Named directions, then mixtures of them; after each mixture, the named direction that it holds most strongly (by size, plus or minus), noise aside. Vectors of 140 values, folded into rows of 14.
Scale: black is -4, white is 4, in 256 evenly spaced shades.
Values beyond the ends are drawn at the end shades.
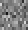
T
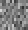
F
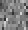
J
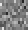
T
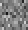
T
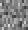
T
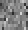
J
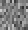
F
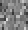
J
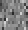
J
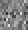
T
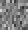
F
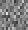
T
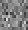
T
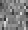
J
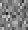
T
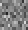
T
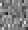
T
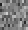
T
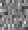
F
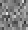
T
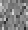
J
